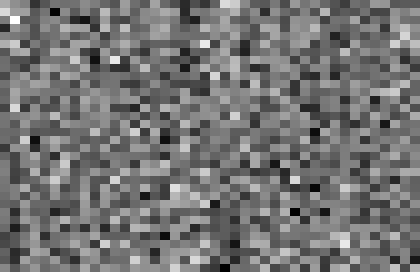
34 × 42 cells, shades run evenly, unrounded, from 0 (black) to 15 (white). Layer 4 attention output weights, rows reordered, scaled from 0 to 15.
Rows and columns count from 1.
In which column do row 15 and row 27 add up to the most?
29
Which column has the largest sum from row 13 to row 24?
19
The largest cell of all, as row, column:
3, 2
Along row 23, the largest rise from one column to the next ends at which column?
30
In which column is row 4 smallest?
1
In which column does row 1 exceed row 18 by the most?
24
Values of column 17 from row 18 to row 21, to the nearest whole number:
1 7 3 11
